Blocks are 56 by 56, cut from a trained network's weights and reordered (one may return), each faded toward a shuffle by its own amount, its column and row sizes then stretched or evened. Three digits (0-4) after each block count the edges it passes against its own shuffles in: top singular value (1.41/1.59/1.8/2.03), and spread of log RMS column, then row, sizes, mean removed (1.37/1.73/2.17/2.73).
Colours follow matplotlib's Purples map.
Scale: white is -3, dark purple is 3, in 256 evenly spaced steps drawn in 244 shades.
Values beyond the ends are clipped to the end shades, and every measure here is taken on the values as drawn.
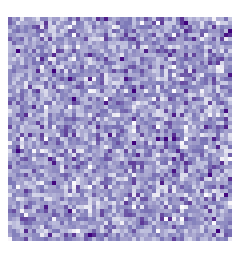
0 2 1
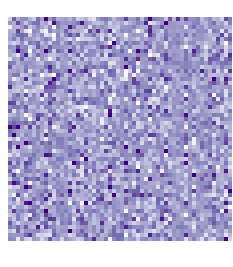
0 4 0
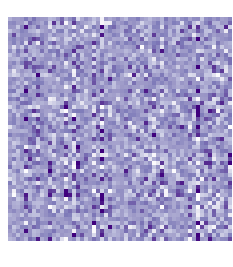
0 4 1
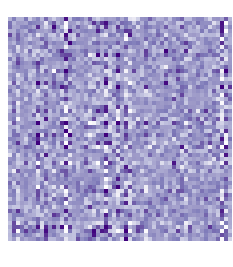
3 4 2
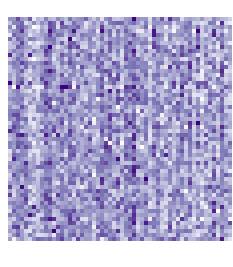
3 1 0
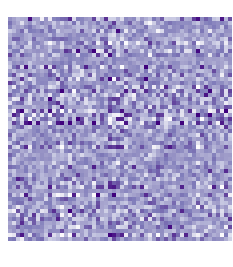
3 2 4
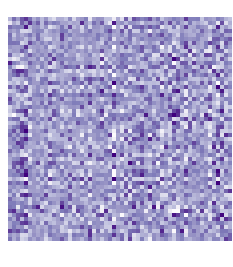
4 4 1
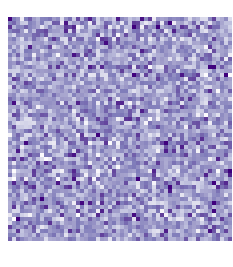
1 0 2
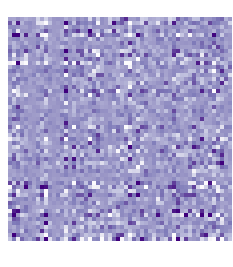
0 4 3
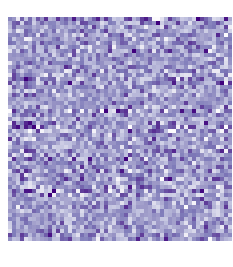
2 0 3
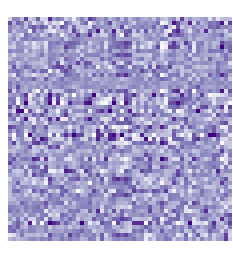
3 1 4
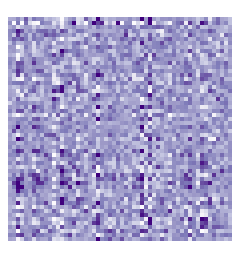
3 4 2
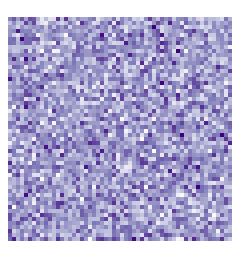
1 0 0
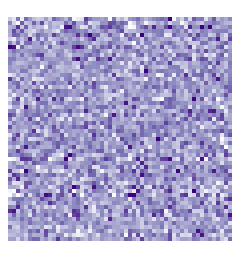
1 0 2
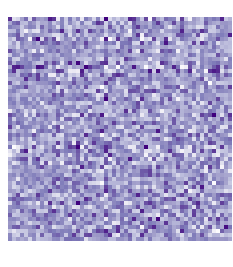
2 1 2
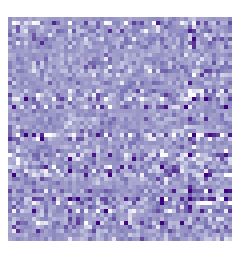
0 2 4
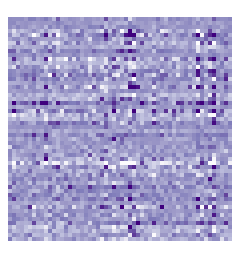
3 3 4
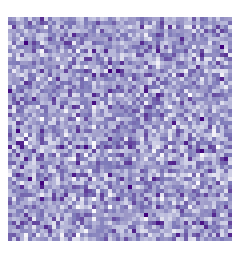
1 1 1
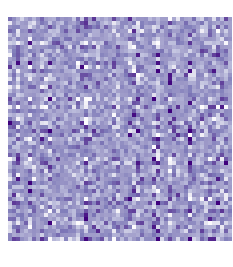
1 4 2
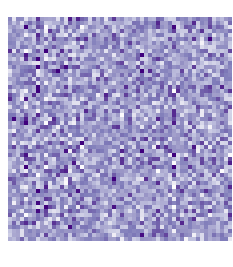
2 3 0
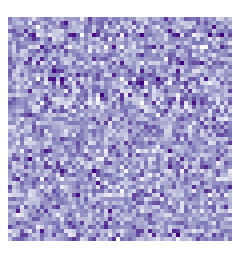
1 0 2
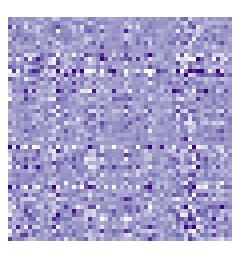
4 4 4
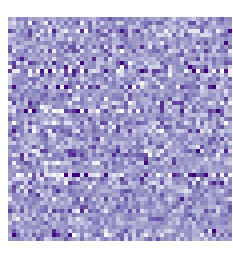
3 0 4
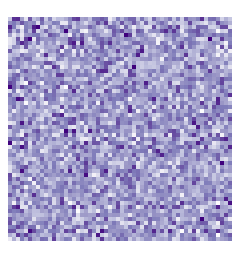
0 1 1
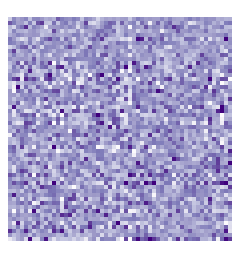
1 1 3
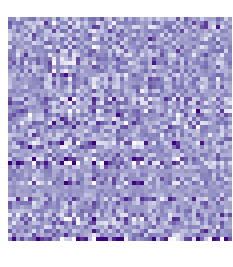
3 2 4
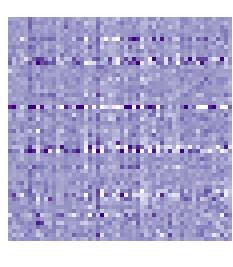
4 1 4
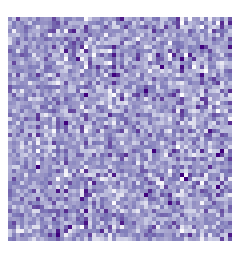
1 3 1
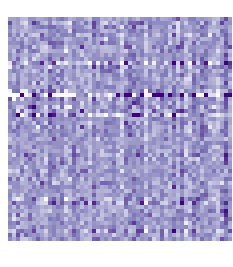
4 0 3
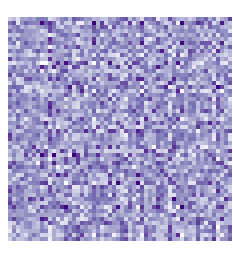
4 2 2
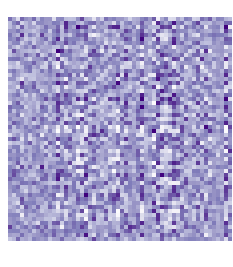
4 4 1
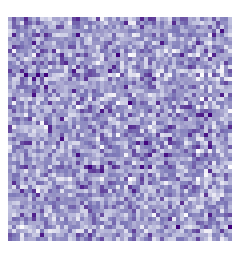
1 1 2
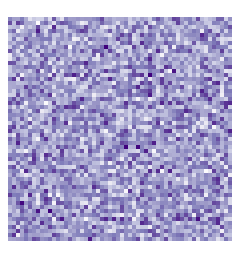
3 0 0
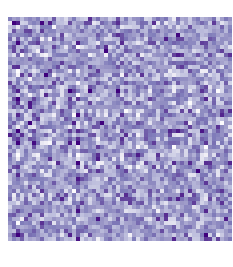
3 2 2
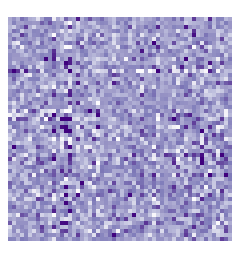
1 3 2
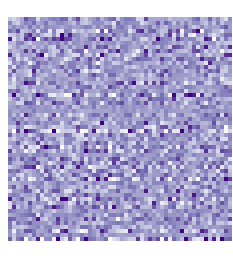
2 0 4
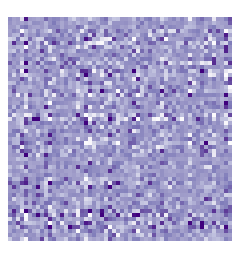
0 3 3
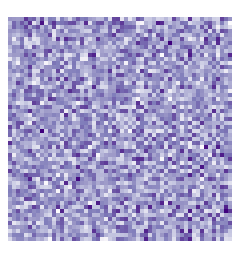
3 1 1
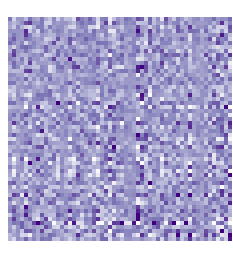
2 4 2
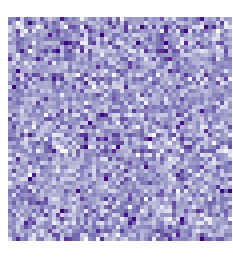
0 0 2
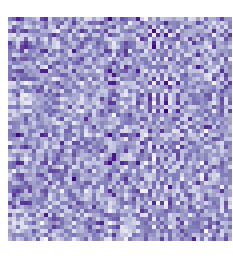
4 2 1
